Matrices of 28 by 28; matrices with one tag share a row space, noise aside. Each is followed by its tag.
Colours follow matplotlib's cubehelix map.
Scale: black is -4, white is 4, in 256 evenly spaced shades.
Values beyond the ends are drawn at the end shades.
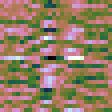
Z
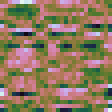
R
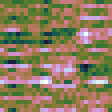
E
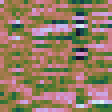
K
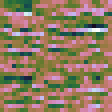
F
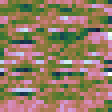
R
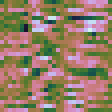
Z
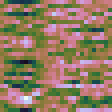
F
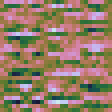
F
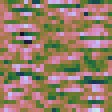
F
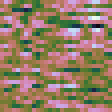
F
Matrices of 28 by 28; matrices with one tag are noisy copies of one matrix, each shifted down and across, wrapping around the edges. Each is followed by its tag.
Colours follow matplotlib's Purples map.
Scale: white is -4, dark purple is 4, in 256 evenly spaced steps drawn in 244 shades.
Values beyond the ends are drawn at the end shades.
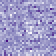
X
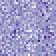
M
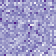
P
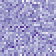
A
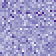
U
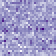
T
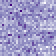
X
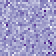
A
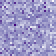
P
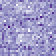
X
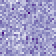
M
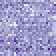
T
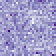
X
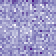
T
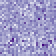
M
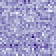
T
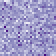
P
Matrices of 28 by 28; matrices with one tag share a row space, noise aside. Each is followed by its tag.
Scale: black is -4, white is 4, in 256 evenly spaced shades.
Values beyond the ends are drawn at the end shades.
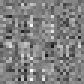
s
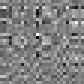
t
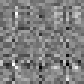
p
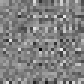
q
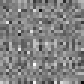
q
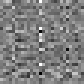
p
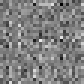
q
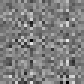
s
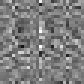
p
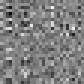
s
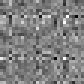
t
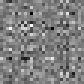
s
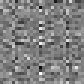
p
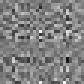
p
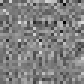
q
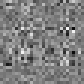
s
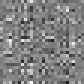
s
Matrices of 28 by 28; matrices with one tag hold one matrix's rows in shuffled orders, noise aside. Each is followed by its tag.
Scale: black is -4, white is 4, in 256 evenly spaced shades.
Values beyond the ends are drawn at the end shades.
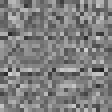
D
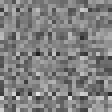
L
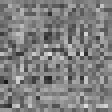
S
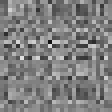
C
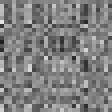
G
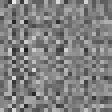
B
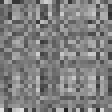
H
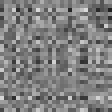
L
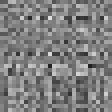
C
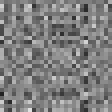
G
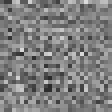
S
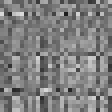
H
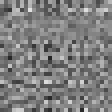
S
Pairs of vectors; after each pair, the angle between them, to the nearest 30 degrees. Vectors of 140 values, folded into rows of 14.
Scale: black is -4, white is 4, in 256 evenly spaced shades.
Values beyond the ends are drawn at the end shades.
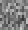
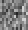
120 degrees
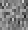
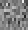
30 degrees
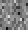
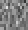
90 degrees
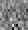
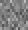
60 degrees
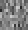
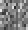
120 degrees
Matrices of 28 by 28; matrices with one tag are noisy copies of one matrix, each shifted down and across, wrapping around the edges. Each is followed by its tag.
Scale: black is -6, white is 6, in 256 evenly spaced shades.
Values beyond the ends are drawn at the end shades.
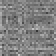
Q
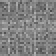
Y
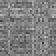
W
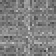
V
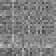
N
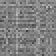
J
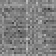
W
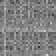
N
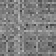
V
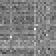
W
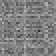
J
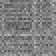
Q
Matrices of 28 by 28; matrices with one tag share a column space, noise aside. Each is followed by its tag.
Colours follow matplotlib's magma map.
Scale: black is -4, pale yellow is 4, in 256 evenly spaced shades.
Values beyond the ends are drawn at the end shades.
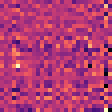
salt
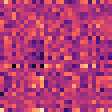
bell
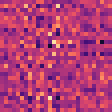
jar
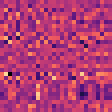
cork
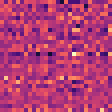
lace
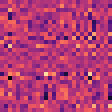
cork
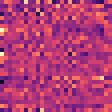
lace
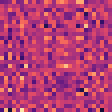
bell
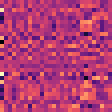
cork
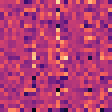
bell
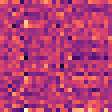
bell
